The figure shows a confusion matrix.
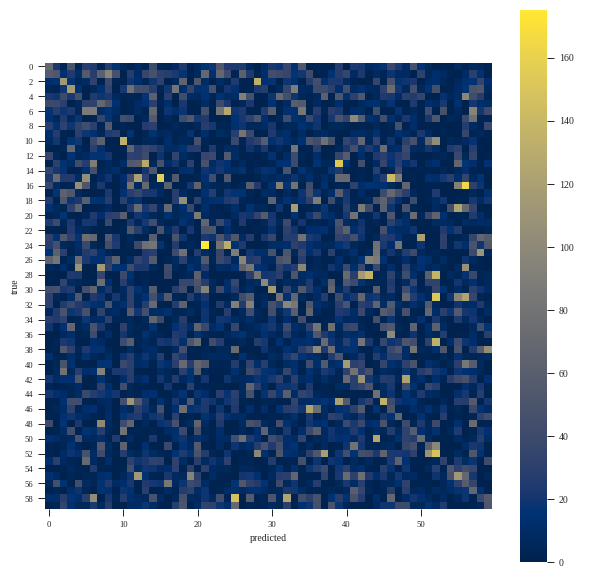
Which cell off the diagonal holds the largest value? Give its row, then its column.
24, 21
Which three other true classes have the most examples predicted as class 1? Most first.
26, 15, 25
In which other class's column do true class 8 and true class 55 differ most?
12
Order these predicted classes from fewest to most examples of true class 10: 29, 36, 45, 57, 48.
45, 57, 48, 36, 29
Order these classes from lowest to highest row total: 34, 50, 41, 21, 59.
34, 21, 59, 50, 41
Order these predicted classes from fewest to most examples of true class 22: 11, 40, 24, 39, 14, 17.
14, 24, 17, 39, 11, 40
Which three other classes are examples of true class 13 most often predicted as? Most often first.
39, 6, 55
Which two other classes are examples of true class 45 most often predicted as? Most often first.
39, 11
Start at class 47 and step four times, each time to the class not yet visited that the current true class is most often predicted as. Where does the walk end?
32
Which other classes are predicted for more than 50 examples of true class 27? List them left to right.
4, 7, 26, 34, 56
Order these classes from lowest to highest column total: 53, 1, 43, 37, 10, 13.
53, 43, 37, 1, 10, 13
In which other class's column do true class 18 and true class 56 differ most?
16
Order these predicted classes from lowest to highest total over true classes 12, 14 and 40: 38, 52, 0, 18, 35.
52, 38, 35, 0, 18
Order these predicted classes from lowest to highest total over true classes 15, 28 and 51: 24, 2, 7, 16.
2, 24, 16, 7
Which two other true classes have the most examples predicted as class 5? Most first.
15, 6
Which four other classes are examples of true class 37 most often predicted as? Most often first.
52, 42, 20, 11
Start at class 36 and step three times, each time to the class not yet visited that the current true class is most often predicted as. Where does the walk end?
38
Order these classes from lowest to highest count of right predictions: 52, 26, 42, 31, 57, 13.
57, 31, 26, 42, 13, 52
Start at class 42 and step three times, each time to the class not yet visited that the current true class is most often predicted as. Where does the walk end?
41
